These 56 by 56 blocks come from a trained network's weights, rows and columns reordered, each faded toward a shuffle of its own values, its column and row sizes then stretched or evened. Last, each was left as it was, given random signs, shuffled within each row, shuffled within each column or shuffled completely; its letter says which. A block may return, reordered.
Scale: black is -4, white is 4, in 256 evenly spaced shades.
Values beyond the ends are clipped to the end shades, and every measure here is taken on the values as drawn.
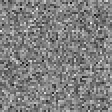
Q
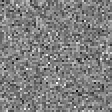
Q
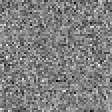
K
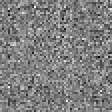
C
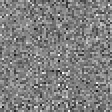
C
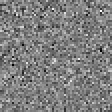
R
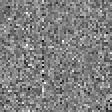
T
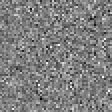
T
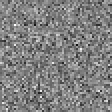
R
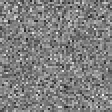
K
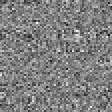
C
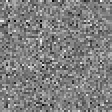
R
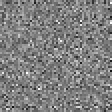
C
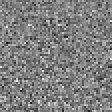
K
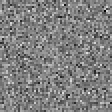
K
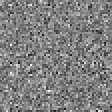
R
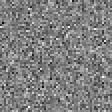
T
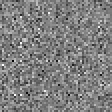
C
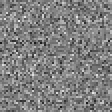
K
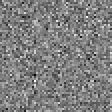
R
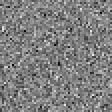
Q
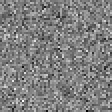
T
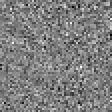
R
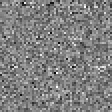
K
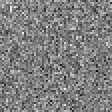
T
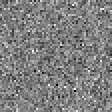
Q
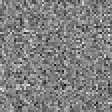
C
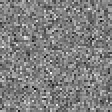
T
